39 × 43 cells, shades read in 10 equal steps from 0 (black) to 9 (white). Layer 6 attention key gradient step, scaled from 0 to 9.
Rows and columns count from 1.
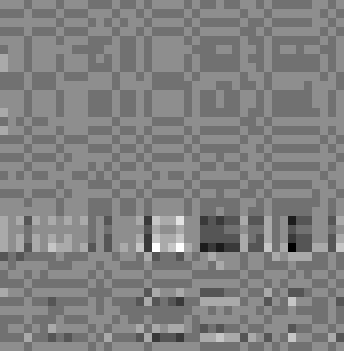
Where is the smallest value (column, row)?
37, 28
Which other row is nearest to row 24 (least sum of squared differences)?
21
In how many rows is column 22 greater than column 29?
22
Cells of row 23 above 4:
21
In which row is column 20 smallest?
38
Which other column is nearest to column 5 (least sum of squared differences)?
3
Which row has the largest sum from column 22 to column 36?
29
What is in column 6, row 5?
5
